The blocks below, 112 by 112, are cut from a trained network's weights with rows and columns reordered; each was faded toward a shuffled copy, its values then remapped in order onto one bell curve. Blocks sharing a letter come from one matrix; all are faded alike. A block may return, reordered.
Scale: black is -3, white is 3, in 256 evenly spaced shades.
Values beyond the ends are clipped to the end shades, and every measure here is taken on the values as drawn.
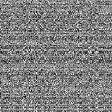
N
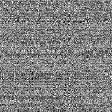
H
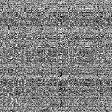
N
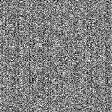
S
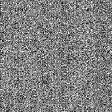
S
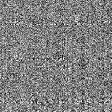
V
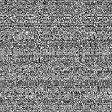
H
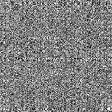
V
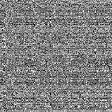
H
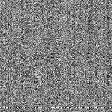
S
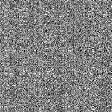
V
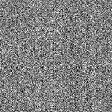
S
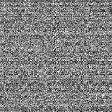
H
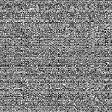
N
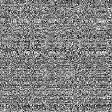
H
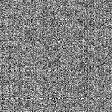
S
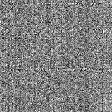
S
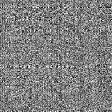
V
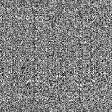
V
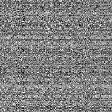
N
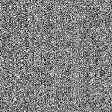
V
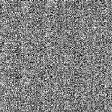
V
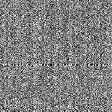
V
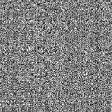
V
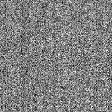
S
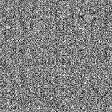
S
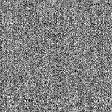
S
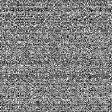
H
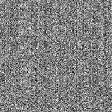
S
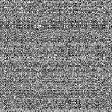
N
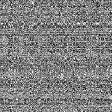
N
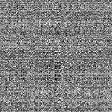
N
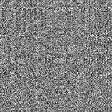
V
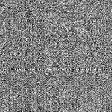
S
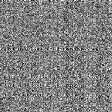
V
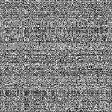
N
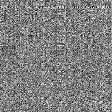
V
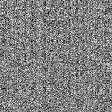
S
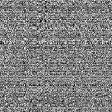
H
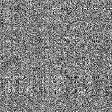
V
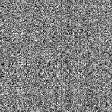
V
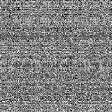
N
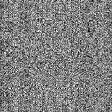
S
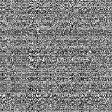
N
